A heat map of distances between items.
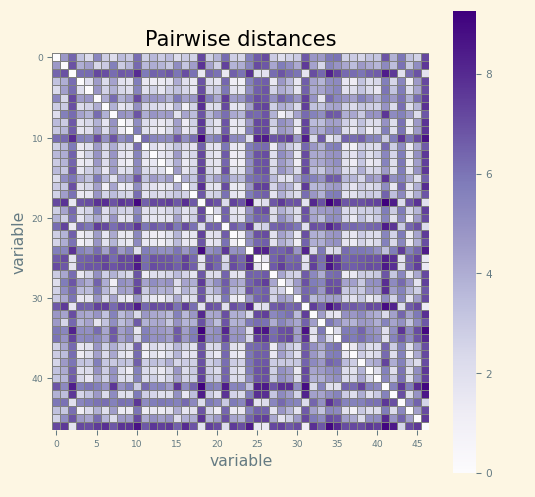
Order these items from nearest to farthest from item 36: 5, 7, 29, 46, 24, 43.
29, 7, 5, 43, 24, 46
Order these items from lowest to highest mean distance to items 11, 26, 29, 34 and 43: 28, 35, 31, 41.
31, 28, 35, 41
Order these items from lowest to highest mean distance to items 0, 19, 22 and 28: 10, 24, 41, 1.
1, 24, 10, 41
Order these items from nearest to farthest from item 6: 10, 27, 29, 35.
27, 29, 35, 10
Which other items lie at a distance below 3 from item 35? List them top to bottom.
10, 24, 32, 34, 41
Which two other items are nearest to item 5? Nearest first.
33, 1
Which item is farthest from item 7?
41
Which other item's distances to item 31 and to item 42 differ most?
46
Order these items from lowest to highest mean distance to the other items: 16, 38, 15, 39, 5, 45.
16, 39, 38, 15, 45, 5
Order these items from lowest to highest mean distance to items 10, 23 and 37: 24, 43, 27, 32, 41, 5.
27, 32, 24, 41, 5, 43
